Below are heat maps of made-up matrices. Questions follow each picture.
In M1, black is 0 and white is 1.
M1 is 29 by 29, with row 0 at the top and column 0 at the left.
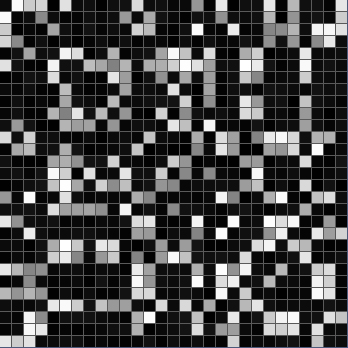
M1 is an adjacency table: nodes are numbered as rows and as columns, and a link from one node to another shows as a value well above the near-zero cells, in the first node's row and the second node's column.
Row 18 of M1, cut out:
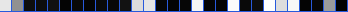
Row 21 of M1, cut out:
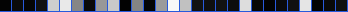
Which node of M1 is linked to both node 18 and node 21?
node 11
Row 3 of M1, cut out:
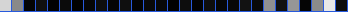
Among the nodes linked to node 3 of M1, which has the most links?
node 22
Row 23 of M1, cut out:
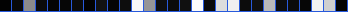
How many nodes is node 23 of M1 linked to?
9
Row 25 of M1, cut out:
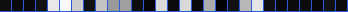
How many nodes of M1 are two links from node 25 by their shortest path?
10
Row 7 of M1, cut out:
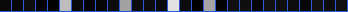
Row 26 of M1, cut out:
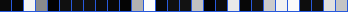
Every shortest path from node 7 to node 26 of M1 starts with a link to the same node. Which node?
node 5
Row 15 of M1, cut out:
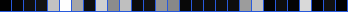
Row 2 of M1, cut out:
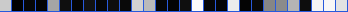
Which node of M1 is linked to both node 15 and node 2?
node 4
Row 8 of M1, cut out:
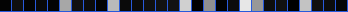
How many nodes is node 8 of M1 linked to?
7
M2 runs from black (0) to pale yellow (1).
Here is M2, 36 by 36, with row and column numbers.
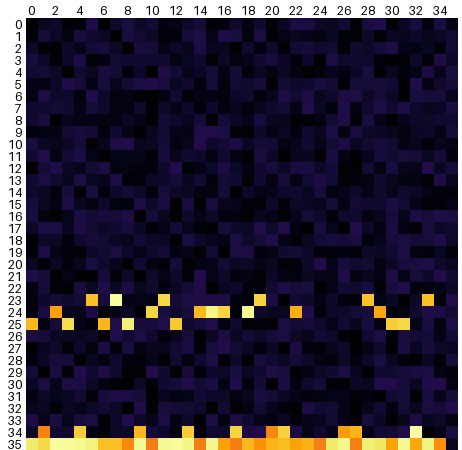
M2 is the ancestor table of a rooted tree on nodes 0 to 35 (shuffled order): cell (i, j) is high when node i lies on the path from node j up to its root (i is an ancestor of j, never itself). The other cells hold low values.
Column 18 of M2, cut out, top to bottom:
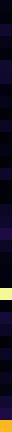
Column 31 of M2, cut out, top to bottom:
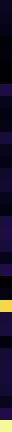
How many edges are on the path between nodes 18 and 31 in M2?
4
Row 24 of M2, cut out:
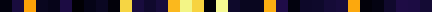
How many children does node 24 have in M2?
8
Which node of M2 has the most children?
34
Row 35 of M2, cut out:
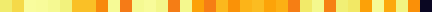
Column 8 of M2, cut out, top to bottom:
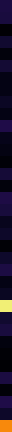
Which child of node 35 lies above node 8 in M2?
25
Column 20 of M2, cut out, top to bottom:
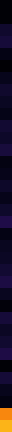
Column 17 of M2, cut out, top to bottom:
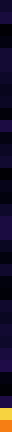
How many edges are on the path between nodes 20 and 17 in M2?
2
